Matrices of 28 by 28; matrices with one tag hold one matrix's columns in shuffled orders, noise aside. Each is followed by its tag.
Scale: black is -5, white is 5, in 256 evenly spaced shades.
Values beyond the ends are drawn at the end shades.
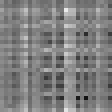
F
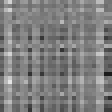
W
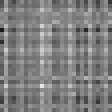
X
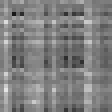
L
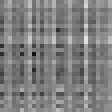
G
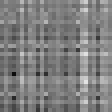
W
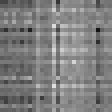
X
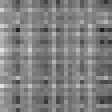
X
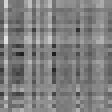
G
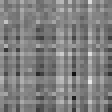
W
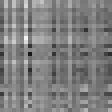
G
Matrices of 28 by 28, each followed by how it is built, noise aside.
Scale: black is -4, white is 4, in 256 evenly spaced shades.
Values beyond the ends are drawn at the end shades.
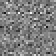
low rank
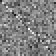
diagonal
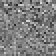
upper triangular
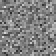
repeating rows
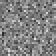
noise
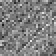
Hankel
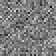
Hankel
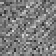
Hankel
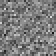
Hankel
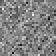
Hankel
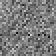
Hankel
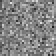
repeating rows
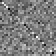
diagonal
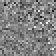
upper triangular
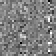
uneven columns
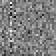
uneven columns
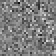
upper triangular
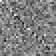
diagonal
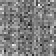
blocks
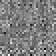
low rank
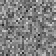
noise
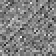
Hankel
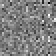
uneven columns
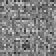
blocks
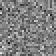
noise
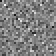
diagonal
